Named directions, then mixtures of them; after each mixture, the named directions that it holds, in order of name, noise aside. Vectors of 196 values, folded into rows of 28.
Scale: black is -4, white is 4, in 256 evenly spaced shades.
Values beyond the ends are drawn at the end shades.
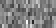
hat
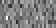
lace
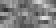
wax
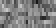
hat, lace, wax.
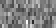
hat.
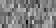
hat.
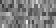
hat, lace, wax.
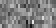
hat, wax.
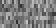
hat, lace, wax.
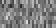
hat, lace.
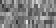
hat, lace, wax.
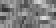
wax.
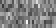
hat, lace, wax.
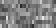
hat, lace, wax.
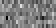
lace, wax.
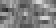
wax.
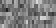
hat, lace, wax.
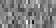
hat.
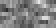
wax.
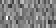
lace.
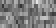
hat, lace, wax.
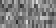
hat, lace, wax.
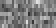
hat, wax.
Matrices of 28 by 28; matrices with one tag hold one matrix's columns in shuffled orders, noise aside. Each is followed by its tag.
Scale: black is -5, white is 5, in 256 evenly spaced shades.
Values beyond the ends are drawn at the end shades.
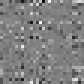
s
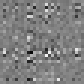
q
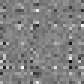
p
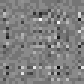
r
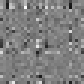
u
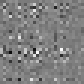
q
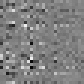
p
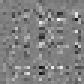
r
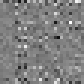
s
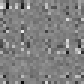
u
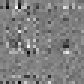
u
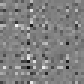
p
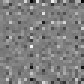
s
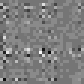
q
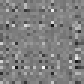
p
